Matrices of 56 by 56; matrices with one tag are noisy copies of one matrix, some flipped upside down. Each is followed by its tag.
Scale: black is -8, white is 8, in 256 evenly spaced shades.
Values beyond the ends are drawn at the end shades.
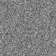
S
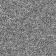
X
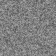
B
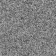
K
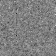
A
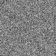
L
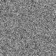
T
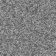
T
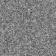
S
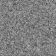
A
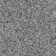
S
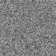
T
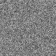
T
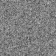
S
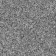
K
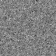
X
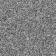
X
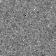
B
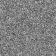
X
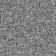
X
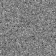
K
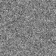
X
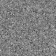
A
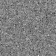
X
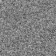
B
